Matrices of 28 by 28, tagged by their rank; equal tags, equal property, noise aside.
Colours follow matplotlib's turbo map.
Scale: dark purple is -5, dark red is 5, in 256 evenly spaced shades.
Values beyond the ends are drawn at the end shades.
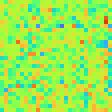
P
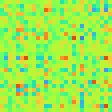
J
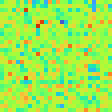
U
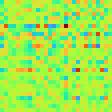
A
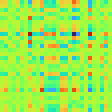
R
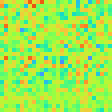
P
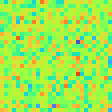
P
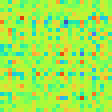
J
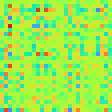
A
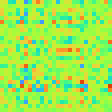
J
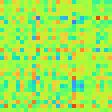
A
